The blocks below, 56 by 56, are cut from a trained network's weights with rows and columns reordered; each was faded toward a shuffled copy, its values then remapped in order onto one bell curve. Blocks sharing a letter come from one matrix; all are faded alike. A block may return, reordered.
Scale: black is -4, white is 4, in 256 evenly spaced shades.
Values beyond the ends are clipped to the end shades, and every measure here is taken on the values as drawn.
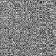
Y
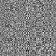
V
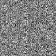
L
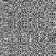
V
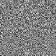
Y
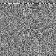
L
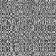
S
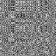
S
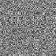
Y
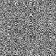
L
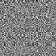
V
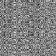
V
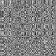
S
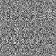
Y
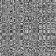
S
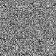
Y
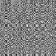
S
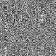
Y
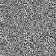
Y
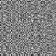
V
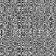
S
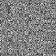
Y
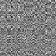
S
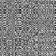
S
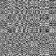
S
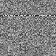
L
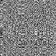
Y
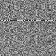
L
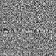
Y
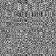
V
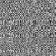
V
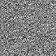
Y
